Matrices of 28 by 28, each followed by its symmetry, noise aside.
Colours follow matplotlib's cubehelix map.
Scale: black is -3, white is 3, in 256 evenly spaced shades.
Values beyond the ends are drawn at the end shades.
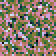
symmetric across the other diagonal.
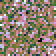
symmetric.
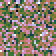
mirrored left to right.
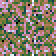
mirrored top to bottom.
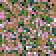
antisymmetric.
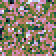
antisymmetric.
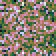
mirrored top to bottom.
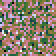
symmetric across the other diagonal.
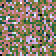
mirrored top to bottom.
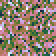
mirrored top to bottom.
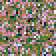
symmetric.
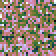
no symmetry.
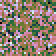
mirrored top to bottom.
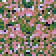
mirrored left to right.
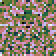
mirrored left to right.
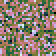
same after a half turn.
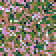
symmetric across the other diagonal.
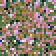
symmetric across the other diagonal.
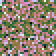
same after a half turn.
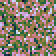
antisymmetric.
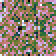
mirrored top to bottom.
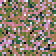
symmetric.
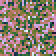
antisymmetric.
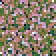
symmetric.
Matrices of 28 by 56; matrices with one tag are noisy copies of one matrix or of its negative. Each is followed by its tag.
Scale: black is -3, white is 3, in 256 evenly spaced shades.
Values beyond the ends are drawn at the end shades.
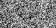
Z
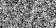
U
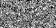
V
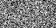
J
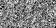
U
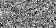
V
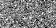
Z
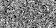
J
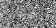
Z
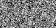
U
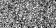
Z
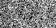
Z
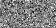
V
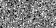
U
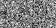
J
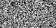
J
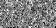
U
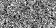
J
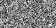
J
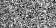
Z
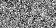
U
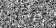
U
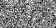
U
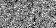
U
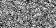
V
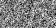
U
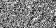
U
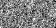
U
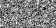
V
